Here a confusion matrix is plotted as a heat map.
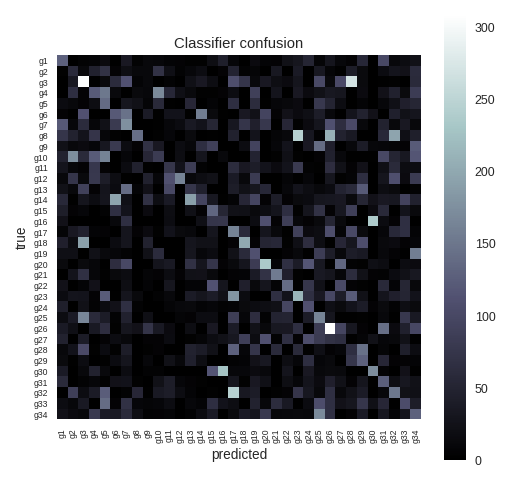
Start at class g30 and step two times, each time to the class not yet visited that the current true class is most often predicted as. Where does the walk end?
g20
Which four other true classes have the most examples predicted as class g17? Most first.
g32, g23, g28, g3
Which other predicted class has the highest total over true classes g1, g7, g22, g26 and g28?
g31
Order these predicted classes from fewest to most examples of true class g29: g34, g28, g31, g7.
g34, g7, g31, g28
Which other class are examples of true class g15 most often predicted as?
g28
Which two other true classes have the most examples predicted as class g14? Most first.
g6, g9
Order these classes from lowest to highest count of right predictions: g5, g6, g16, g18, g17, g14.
g16, g14, g6, g5, g17, g18
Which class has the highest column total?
g26
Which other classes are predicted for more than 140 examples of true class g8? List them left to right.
g23, g26, g32
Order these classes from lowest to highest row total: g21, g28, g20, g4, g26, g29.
g29, g21, g28, g4, g20, g26
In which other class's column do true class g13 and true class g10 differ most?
g2
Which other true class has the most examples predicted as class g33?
g14
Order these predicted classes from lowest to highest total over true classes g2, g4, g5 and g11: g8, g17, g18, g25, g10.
g18, g8, g25, g17, g10
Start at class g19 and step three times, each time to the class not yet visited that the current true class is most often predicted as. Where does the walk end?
g3
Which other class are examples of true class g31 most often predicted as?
g1
